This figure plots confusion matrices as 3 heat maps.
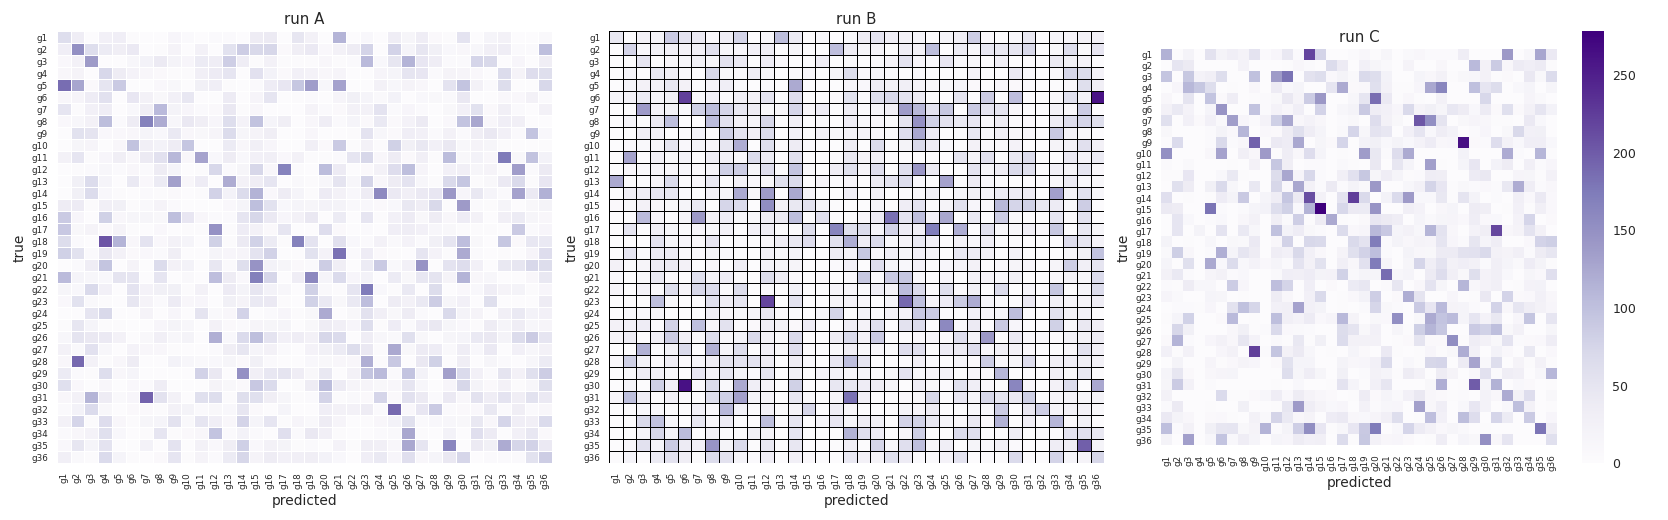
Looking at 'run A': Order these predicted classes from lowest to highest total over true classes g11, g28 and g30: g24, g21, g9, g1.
g24, g21, g1, g9
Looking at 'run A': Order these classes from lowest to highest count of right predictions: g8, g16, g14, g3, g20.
g16, g14, g20, g8, g3
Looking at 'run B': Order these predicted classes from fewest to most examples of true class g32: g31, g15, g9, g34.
g34, g31, g15, g9
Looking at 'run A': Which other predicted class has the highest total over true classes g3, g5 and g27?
g1
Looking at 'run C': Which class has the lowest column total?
g4
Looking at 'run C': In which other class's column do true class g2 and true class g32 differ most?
g29
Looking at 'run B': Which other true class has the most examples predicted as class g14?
g5
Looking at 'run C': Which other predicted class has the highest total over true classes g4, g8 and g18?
g20
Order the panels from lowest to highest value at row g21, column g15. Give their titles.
run B, run C, run A
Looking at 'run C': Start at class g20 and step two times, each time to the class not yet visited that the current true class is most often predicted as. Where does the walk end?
g15
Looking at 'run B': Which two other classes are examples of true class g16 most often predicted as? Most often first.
g21, g7
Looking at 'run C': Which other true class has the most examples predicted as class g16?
g2
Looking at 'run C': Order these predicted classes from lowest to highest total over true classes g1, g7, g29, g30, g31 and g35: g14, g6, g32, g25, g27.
g27, g6, g32, g25, g14
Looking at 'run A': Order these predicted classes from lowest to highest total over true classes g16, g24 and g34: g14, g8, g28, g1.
g28, g8, g1, g14
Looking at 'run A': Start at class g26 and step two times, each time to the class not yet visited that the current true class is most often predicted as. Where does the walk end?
g17
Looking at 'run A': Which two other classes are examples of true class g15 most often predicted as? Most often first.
g30, g28
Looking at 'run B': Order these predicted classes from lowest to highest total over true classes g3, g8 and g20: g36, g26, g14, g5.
g14, g26, g36, g5
